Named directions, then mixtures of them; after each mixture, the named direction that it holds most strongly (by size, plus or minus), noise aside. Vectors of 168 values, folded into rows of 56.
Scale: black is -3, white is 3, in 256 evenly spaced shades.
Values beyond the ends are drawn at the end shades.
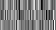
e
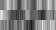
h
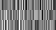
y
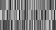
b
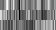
h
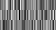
b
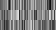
b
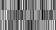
y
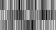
h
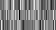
e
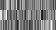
b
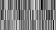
e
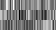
b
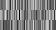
b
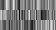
h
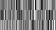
e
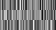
y
